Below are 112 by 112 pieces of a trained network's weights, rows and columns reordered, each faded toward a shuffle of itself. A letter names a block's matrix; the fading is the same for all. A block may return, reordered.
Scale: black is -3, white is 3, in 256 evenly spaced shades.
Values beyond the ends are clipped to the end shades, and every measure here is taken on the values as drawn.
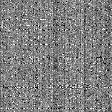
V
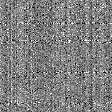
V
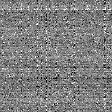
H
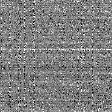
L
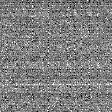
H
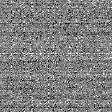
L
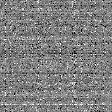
L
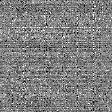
H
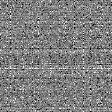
L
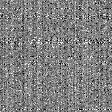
V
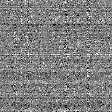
H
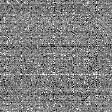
L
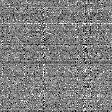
L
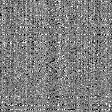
V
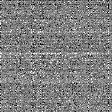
H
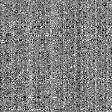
V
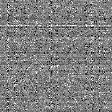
L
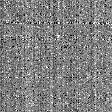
V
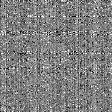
V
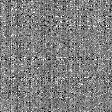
V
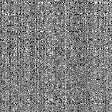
V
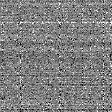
L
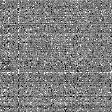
L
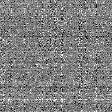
L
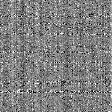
V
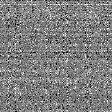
L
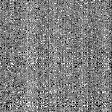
V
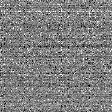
H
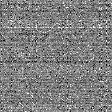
L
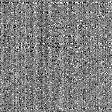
V
